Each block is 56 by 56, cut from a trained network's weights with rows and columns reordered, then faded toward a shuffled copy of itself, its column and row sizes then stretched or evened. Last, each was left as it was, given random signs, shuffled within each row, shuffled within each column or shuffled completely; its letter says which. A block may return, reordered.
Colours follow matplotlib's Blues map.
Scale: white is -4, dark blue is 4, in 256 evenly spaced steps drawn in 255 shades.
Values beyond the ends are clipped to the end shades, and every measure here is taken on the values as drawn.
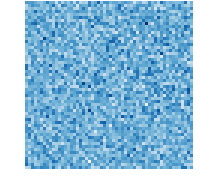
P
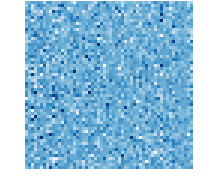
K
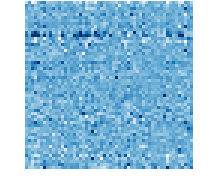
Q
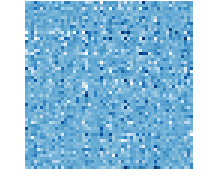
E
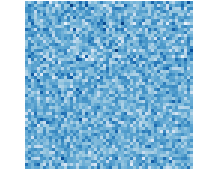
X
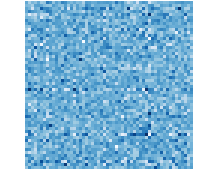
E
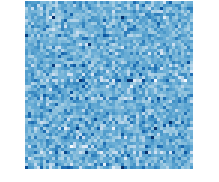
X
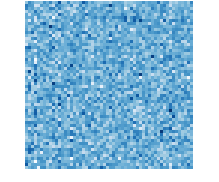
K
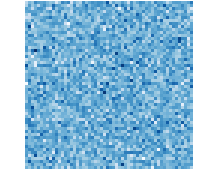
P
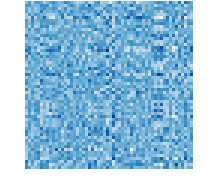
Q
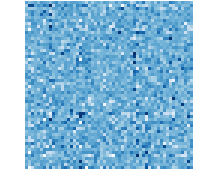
E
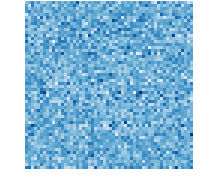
X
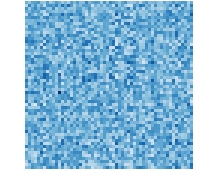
Q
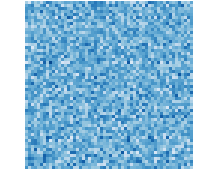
X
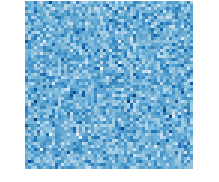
P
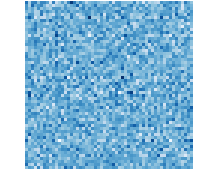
X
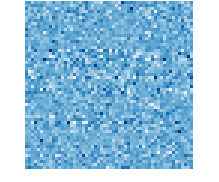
X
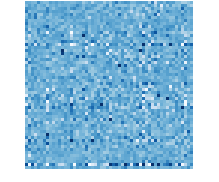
Q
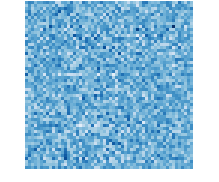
E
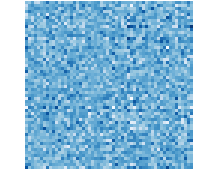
Q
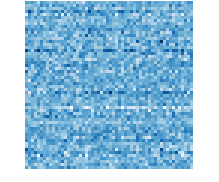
X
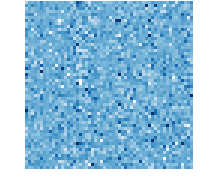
K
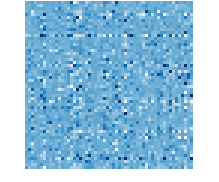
Q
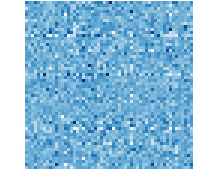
E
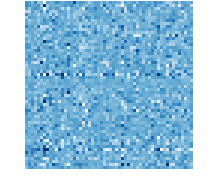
E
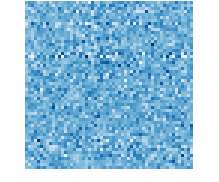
X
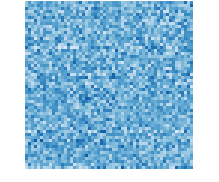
X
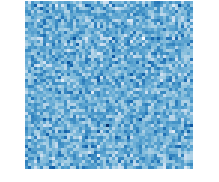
X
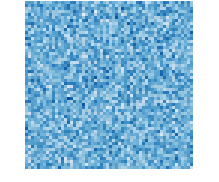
K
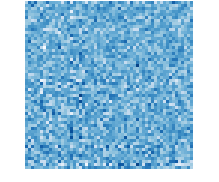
E
